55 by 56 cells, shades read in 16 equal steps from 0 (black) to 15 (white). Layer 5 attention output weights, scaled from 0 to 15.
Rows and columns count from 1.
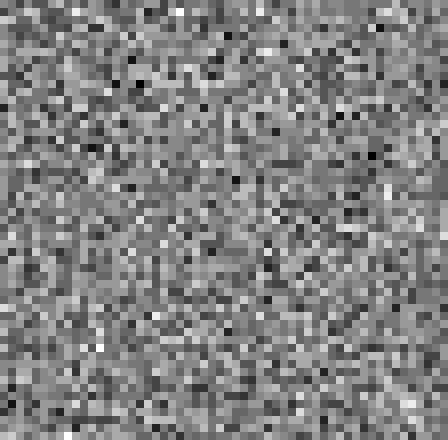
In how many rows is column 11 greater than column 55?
28
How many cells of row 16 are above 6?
39
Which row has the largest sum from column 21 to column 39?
7
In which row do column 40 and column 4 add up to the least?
34
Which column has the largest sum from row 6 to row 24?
29
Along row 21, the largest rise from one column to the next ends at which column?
26
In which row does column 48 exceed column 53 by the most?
13
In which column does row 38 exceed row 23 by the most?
30
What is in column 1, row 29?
5
